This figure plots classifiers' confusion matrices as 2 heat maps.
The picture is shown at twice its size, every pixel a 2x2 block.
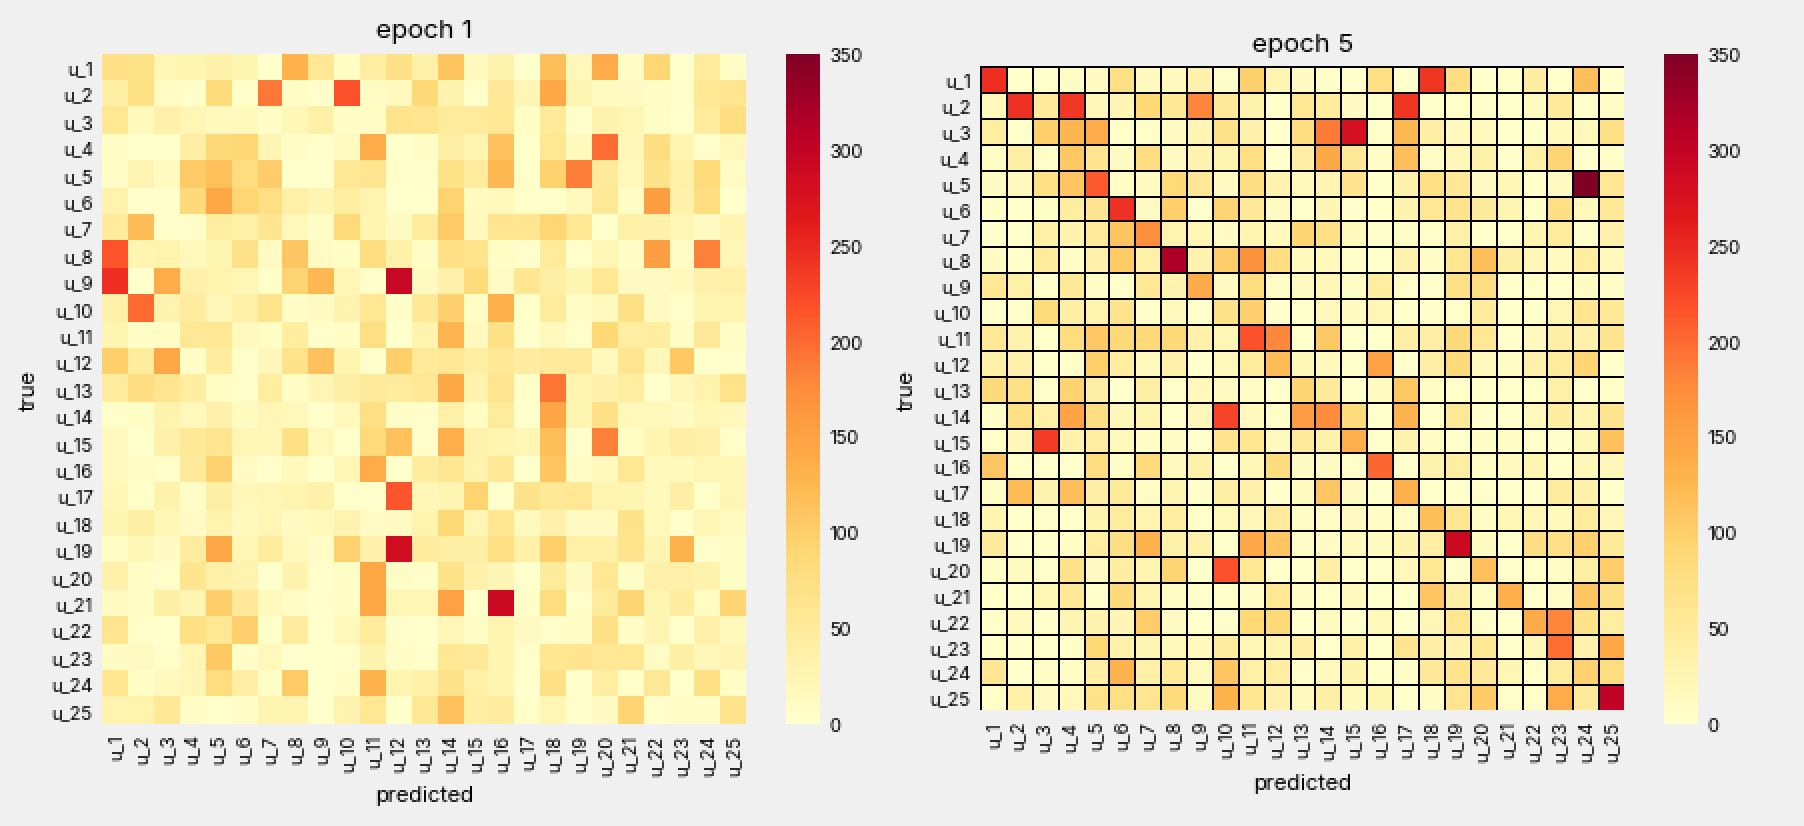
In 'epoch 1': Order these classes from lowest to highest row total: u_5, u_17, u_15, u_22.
u_22, u_17, u_15, u_5
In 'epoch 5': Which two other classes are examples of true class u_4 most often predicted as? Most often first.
u_14, u_17
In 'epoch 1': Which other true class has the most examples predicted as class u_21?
u_25
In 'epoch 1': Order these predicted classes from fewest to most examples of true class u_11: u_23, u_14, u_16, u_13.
u_23, u_13, u_16, u_14
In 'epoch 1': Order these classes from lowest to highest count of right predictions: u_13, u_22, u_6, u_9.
u_22, u_13, u_6, u_9
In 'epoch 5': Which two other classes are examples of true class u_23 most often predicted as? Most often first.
u_25, u_5
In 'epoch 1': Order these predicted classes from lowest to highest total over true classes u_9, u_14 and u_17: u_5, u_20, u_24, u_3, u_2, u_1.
u_2, u_24, u_5, u_20, u_3, u_1
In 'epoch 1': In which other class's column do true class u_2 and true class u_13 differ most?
u_10
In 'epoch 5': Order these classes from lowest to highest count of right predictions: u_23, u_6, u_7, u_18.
u_18, u_7, u_23, u_6
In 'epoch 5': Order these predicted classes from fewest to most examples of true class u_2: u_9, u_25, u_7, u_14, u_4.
u_25, u_14, u_7, u_9, u_4
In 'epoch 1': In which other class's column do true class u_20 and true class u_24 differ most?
u_8
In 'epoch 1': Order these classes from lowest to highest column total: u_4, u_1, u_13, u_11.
u_13, u_4, u_1, u_11
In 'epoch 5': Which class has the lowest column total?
u_21
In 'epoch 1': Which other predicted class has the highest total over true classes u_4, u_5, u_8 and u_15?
u_20
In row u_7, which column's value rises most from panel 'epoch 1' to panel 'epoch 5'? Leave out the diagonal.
u_6
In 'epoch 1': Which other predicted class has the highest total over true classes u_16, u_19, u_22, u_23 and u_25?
u_5
